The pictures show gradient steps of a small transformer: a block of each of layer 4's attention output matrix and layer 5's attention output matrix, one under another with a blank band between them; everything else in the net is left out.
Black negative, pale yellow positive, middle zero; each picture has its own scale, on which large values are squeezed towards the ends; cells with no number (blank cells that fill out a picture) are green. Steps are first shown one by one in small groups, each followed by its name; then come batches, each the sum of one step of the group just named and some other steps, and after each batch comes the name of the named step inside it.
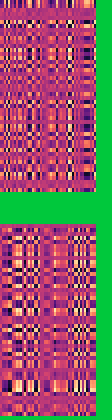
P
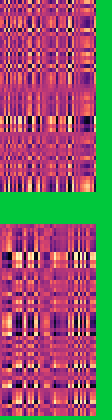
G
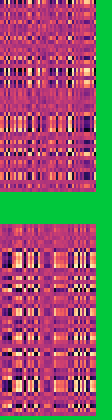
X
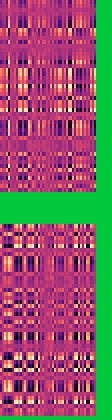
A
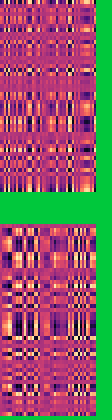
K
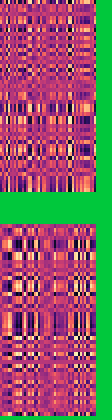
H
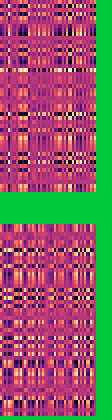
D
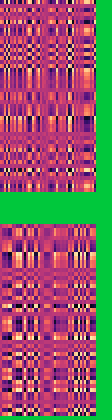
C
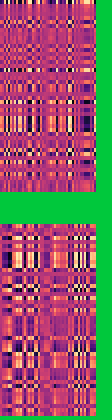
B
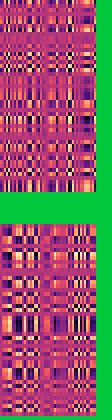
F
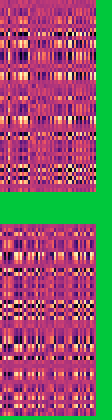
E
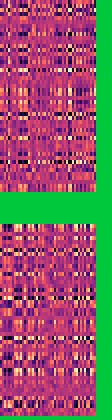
D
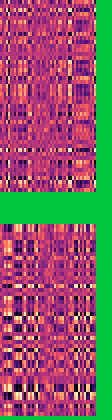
K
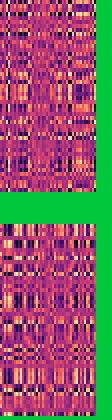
E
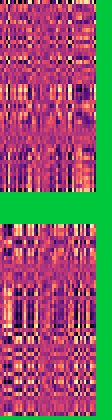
K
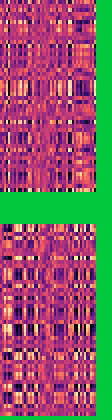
K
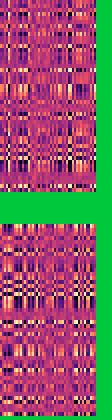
D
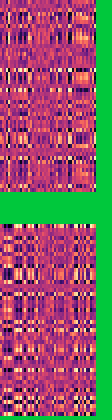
D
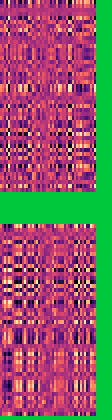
P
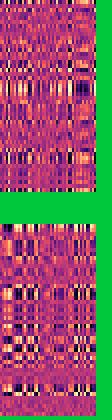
K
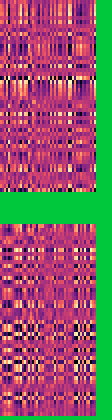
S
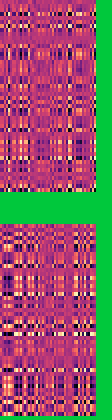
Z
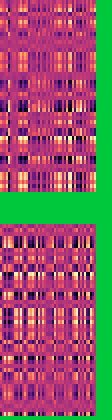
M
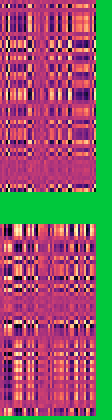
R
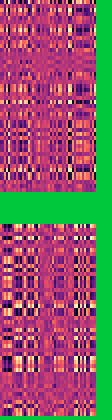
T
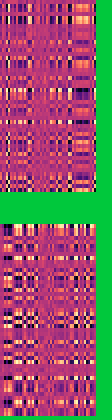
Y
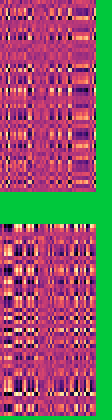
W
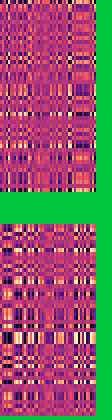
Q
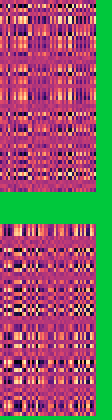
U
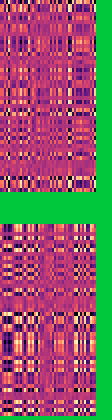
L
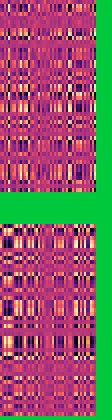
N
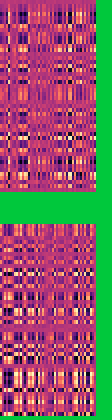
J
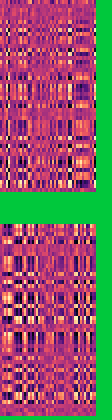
T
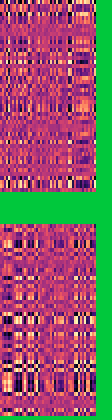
L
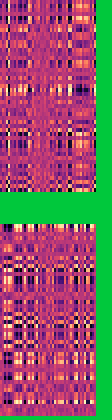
Y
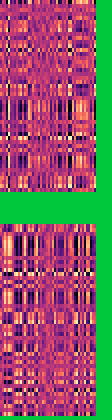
M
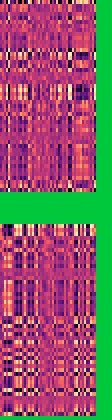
L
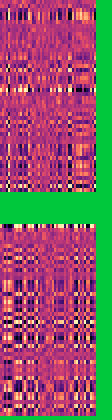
Y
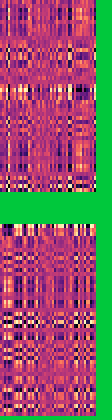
Y
